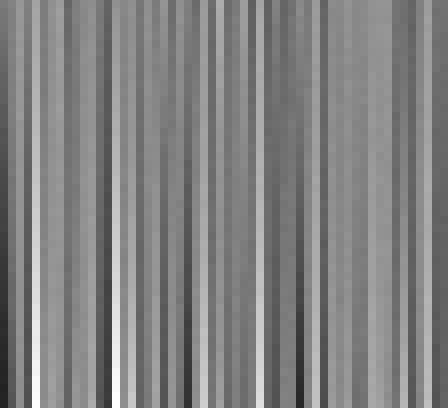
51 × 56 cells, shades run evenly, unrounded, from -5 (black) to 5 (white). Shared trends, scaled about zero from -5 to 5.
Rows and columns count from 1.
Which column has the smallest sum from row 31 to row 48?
1
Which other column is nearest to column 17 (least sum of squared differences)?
40
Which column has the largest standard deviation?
15
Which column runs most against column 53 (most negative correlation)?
28
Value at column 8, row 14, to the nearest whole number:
1
